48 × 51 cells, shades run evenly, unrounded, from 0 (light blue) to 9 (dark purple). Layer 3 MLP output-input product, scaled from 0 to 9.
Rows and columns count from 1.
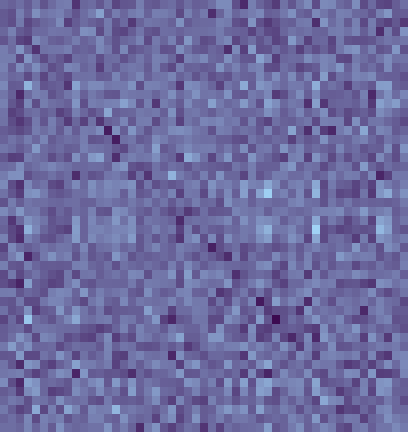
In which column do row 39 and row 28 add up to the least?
2
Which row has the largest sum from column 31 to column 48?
5
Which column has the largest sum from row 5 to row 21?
3
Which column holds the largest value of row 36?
35
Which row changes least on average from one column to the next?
23
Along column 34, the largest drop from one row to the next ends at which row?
43
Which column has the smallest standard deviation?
21
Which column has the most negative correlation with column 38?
30
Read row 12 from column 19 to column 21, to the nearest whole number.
4 7 4
